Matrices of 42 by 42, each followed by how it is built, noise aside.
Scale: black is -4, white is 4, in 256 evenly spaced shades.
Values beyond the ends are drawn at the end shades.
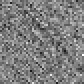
Toeplitz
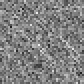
Toeplitz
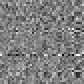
low rank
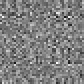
low rank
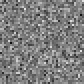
noise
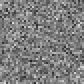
noise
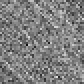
Toeplitz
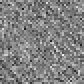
Toeplitz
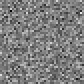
repeating rows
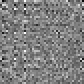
low rank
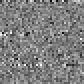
uneven rows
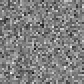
noise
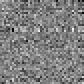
low rank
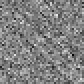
Toeplitz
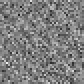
Toeplitz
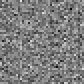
repeating rows
